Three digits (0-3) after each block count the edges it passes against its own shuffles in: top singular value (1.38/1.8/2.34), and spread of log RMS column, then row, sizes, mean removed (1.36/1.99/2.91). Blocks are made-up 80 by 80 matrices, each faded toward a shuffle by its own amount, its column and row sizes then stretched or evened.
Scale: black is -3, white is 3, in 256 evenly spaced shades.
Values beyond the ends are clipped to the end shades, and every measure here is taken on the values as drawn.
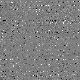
1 1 2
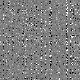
0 3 2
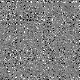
0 2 2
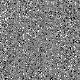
0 2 0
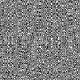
3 2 0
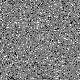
1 0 0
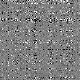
0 3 3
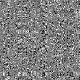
2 2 0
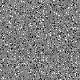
1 2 0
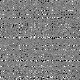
1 2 3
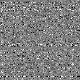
0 1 3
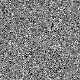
0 2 0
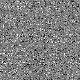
0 0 2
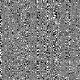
2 3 0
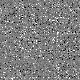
0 1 1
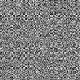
3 1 2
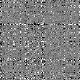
1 3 3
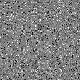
2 0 0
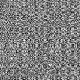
3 0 2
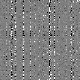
3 3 1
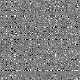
2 2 3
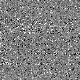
0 1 2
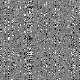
2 3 1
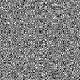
3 1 0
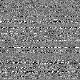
1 0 3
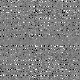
0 2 3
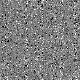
0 2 0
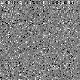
2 1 1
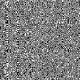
2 2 0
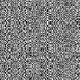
3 3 1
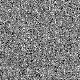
0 1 0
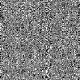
2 2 0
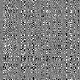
3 3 2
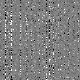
2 3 1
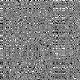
3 1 2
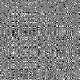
3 2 2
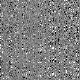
1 3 1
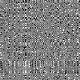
3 2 1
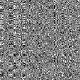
3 2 1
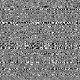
3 1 3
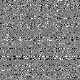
0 1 3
